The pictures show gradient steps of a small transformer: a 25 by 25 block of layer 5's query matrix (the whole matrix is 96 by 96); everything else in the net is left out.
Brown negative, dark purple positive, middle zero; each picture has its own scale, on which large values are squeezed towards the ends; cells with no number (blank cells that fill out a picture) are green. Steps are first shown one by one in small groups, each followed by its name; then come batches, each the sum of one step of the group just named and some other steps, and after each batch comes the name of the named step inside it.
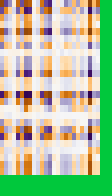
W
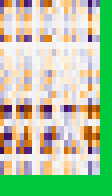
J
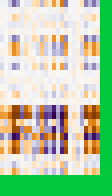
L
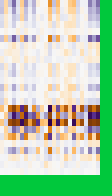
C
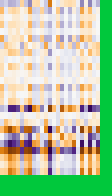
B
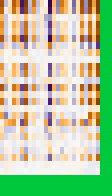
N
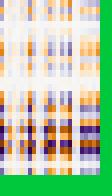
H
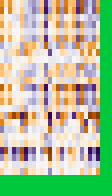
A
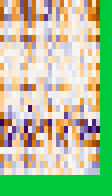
N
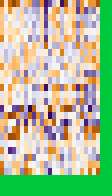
A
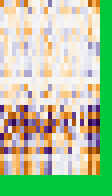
W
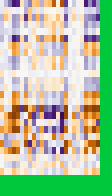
L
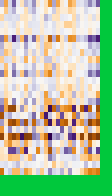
C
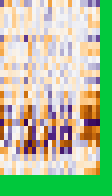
J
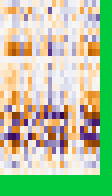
L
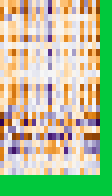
N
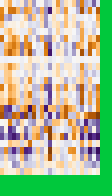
A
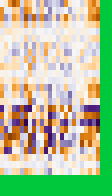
H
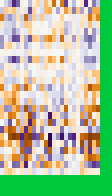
J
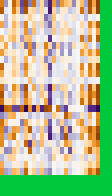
N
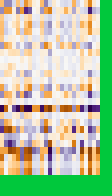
B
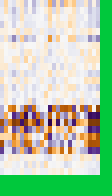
C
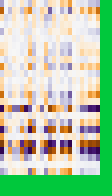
H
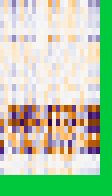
C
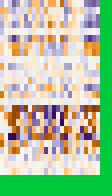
L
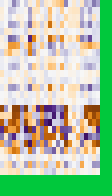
L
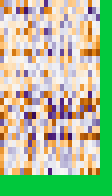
W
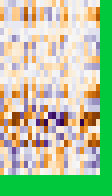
L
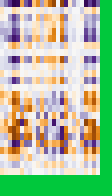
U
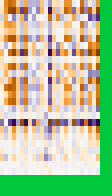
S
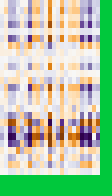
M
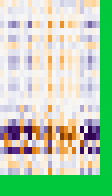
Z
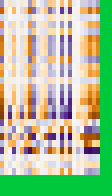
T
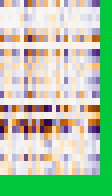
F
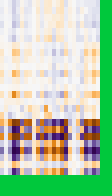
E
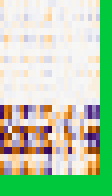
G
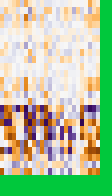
G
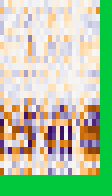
G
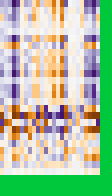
U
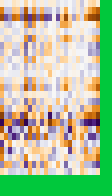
Z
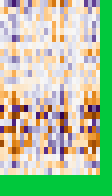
U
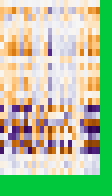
T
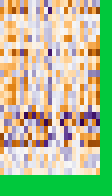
S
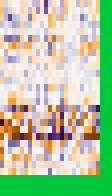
U
